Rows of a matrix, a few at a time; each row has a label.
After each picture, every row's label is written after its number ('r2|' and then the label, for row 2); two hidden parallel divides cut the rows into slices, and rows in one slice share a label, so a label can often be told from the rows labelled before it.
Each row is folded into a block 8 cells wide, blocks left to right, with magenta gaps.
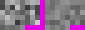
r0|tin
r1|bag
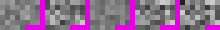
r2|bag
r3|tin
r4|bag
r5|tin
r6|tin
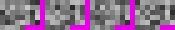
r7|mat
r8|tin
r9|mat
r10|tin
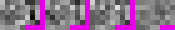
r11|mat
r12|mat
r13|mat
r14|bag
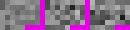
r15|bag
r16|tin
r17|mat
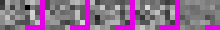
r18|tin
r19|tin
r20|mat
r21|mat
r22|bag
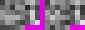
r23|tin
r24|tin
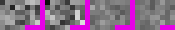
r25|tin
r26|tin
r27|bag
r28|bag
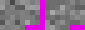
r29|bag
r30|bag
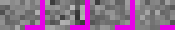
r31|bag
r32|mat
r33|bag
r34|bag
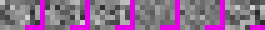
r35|mat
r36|tin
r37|tin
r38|bag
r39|bag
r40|mat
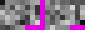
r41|tin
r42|mat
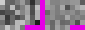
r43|mat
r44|bag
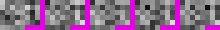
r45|mat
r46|tin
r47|tin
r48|tin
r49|tin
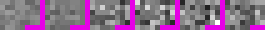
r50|bag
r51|bag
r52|mat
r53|mat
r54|tin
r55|tin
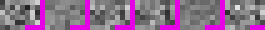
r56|tin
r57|bag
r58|mat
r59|mat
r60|bag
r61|mat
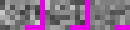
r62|tin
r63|mat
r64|bag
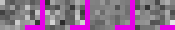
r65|mat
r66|tin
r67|bag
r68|tin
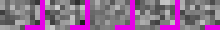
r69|mat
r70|mat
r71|bag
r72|tin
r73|mat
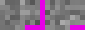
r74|bag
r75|bag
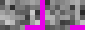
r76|tin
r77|tin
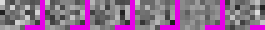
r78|mat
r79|mat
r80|mat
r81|mat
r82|bag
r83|tin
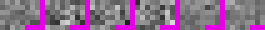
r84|bag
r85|mat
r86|mat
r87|tin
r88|bag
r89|bag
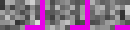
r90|tin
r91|mat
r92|mat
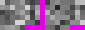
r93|mat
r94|tin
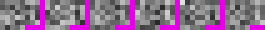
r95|tin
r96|mat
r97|tin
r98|tin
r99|mat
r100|tin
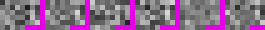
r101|tin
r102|tin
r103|mat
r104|tin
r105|bag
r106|tin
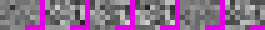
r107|bag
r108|mat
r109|tin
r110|tin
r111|bag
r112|mat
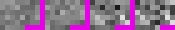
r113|bag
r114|bag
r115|tin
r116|tin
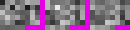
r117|tin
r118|mat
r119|mat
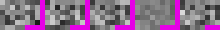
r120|mat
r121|tin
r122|tin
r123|bag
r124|tin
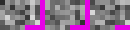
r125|tin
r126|mat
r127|tin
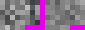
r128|mat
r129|bag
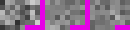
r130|tin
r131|bag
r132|bag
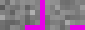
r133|bag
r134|bag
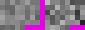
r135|bag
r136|mat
